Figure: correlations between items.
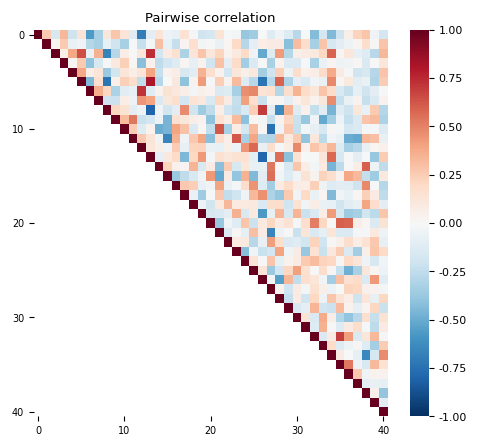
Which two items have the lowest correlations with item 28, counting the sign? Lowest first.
8, 26
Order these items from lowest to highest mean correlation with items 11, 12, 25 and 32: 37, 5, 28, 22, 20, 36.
37, 36, 5, 20, 22, 28
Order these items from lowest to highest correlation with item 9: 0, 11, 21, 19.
19, 21, 0, 11
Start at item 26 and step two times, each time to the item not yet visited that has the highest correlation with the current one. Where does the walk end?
17
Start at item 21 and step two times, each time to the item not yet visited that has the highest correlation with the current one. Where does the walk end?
16
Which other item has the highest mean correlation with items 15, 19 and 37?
27
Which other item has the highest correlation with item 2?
13
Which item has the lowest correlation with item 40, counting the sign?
38
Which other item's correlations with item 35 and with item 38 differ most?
14
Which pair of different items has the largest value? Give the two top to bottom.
5, 13
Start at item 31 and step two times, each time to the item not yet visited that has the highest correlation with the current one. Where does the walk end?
30
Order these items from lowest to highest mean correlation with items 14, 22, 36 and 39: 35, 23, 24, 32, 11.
11, 23, 24, 35, 32
